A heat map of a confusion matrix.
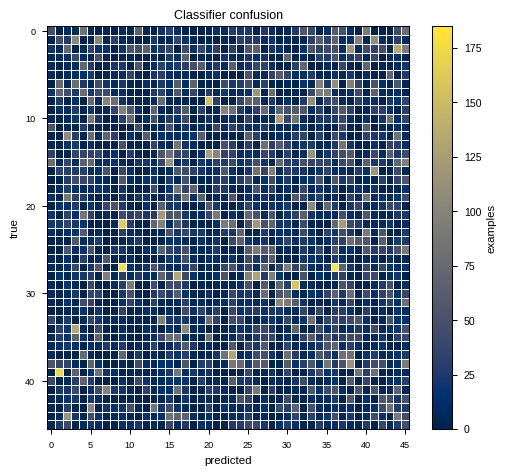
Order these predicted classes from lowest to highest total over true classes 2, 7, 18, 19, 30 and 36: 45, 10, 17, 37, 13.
37, 10, 13, 45, 17
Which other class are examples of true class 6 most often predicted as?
36
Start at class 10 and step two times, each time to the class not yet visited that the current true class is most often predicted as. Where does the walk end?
31
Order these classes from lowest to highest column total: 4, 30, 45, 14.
4, 14, 30, 45
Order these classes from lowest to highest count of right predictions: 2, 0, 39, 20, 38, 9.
0, 20, 2, 39, 9, 38
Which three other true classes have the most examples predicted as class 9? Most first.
27, 22, 37
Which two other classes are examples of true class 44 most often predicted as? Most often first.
2, 15
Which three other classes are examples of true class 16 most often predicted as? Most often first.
41, 28, 26
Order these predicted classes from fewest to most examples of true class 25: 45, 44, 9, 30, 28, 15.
30, 9, 15, 44, 28, 45
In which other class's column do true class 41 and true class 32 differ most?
7
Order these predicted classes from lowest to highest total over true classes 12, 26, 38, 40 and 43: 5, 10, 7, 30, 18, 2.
18, 10, 30, 7, 2, 5
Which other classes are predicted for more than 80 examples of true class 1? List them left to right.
3, 6, 39, 41
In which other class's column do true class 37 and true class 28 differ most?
23
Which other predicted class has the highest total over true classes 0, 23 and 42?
40
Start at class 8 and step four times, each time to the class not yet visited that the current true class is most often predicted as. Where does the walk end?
21
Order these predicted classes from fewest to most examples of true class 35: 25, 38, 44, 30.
25, 30, 44, 38
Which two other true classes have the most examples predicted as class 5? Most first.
43, 10
